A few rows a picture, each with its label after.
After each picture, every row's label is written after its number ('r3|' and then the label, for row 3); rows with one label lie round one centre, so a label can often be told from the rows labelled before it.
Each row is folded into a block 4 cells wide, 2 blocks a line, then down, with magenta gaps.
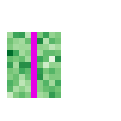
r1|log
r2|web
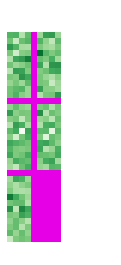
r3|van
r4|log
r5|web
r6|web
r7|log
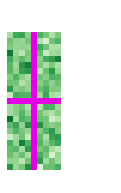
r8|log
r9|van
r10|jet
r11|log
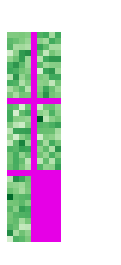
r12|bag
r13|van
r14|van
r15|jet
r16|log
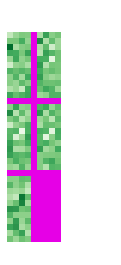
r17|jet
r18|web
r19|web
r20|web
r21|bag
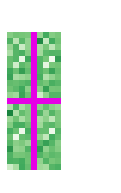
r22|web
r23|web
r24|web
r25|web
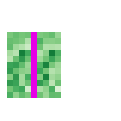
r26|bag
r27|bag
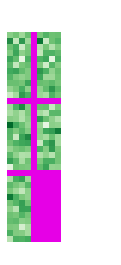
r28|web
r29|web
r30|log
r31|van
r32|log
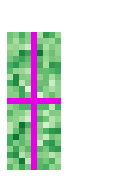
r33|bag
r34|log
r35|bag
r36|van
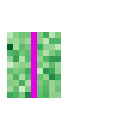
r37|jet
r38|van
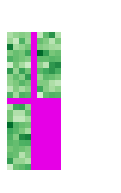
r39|jet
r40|log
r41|log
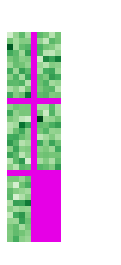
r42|jet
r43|van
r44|bag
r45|jet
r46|van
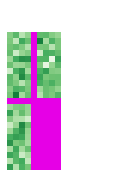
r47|van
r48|web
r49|bag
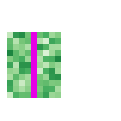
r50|log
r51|van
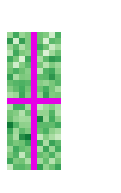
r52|web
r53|van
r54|log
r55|jet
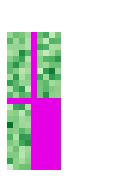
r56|bag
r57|van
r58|log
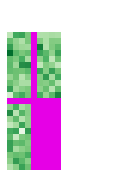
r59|log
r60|jet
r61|web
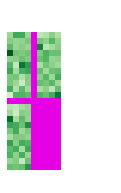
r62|log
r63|jet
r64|jet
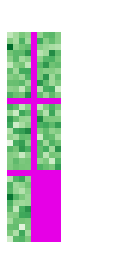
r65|jet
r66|bag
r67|van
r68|jet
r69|log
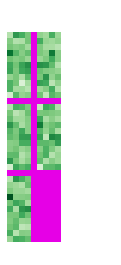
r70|log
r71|bag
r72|log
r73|log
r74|log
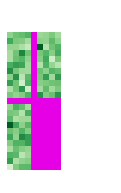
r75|bag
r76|jet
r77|log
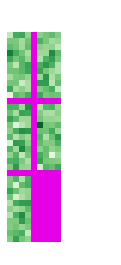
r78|log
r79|bag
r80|van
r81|log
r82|van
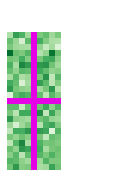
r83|log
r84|bag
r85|van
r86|web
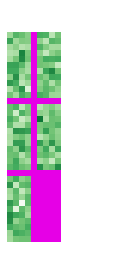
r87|bag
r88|van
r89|van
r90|jet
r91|web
